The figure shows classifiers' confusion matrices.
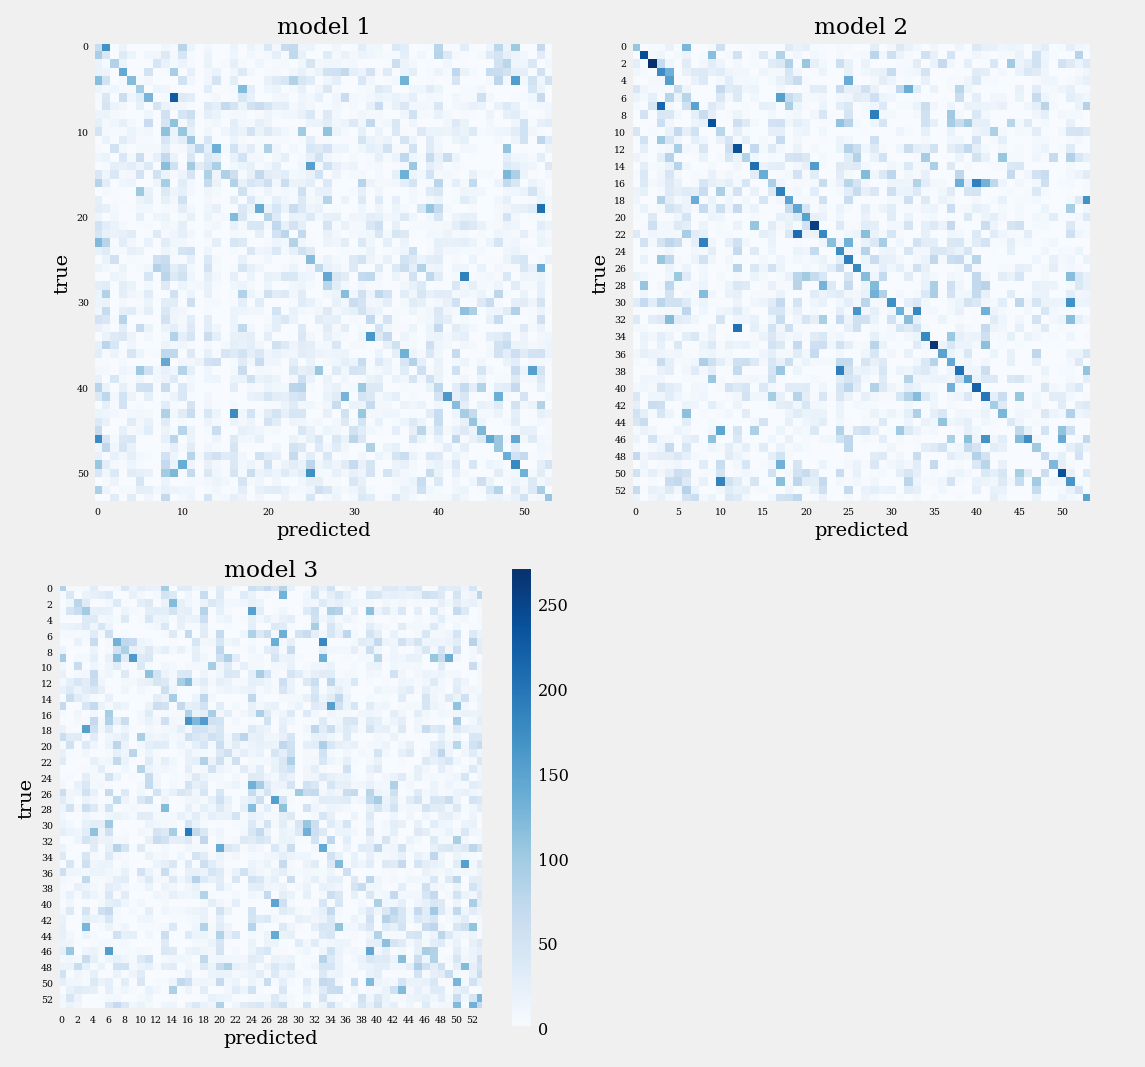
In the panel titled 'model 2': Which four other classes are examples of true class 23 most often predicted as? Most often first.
8, 25, 29, 4
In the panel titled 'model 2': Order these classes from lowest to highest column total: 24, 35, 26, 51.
26, 35, 51, 24
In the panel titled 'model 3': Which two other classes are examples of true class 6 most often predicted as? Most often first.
28, 24
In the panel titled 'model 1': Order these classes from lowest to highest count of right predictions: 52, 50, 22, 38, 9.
38, 22, 52, 9, 50
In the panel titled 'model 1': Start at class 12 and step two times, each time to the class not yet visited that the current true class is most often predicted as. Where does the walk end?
25
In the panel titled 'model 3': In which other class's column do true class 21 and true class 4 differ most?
9
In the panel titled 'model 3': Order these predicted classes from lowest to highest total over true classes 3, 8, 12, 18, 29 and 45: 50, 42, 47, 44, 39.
44, 42, 47, 50, 39
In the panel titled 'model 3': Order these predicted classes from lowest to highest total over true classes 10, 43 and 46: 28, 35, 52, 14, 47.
28, 14, 35, 47, 52
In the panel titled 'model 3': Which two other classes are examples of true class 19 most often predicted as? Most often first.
10, 23
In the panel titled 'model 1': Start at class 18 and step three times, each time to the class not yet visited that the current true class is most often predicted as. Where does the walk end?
16
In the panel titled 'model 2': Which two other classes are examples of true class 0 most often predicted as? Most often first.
6, 10
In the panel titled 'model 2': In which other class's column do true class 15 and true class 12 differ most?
27
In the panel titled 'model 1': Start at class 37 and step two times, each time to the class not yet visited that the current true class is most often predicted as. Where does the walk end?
11
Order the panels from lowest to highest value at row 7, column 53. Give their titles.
model 1, model 3, model 2
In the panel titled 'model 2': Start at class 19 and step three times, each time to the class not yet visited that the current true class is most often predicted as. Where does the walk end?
42
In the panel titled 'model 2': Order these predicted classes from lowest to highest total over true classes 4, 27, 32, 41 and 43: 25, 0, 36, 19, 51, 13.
36, 13, 0, 25, 19, 51
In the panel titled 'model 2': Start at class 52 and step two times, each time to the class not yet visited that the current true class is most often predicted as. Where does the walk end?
17
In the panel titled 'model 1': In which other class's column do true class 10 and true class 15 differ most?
36
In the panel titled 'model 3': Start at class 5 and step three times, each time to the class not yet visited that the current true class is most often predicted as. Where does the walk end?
39
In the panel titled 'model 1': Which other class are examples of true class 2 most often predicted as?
48
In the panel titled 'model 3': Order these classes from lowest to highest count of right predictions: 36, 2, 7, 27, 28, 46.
36, 2, 46, 28, 7, 27
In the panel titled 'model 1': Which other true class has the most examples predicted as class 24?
10
